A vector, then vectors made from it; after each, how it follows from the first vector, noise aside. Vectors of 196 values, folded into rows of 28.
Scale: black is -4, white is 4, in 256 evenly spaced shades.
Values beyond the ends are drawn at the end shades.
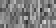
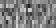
reversed.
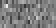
wrapped around, negated, partly zeroed.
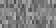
reversed, negated, shrunk.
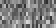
wrapped around, negated.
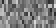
wrapped around.
